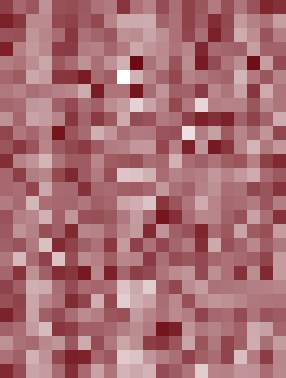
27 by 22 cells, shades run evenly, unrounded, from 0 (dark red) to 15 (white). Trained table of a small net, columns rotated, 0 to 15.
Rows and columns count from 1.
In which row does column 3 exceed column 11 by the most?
5
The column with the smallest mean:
6
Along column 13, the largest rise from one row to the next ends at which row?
17
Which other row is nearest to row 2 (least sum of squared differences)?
3
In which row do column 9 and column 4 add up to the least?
20
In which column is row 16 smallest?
13
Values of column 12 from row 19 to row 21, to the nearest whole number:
3 4 12
